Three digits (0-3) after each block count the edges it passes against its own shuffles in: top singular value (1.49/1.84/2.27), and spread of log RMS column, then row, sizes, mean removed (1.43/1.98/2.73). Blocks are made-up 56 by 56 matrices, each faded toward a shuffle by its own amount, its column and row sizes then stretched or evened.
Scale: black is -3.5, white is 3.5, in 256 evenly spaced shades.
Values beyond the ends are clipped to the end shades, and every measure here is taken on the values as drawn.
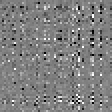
3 3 2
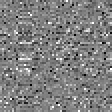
2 0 2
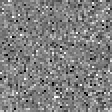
1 0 0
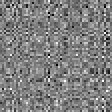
3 2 1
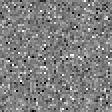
0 0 0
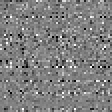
1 2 3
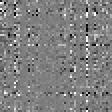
1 3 2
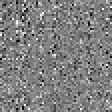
1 2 0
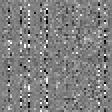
2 3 0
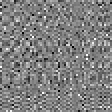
3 1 0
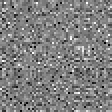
2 0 0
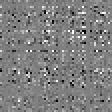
0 3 3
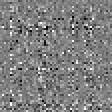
2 2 2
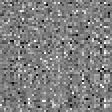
2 1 1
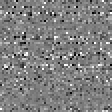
0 0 3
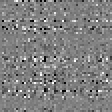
1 2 3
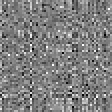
3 2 1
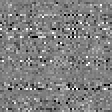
2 0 3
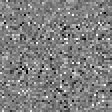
1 0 2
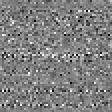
1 0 3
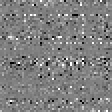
0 1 3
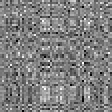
3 2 0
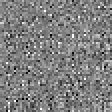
2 1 1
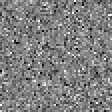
0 0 0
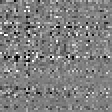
0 2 3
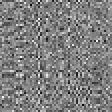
3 2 1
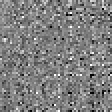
2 2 2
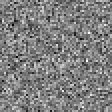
1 0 0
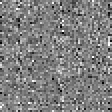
1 2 0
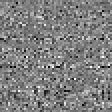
1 0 3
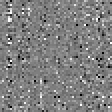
0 2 1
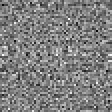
2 0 1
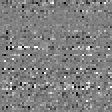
0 1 3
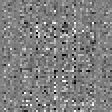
1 3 2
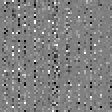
0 3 0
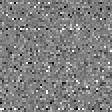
0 0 2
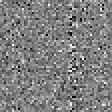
1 2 0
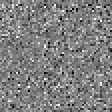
0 1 1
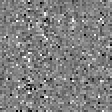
0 1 1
